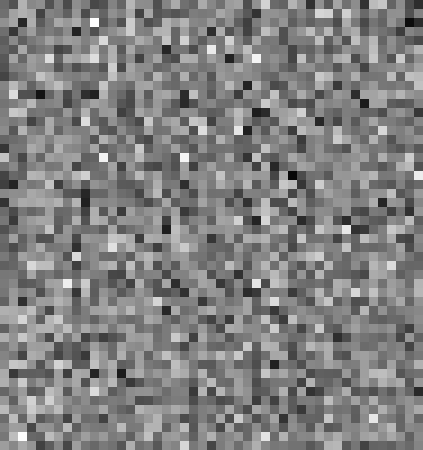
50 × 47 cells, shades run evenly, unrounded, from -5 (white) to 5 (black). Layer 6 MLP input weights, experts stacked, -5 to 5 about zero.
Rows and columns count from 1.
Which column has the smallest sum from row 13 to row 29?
6
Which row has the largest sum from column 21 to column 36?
45
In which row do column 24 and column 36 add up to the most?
14
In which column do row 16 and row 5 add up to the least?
12
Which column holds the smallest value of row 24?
30
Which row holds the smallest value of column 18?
34
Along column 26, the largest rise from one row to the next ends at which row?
7
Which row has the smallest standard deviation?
8
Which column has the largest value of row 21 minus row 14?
10
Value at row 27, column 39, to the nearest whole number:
0
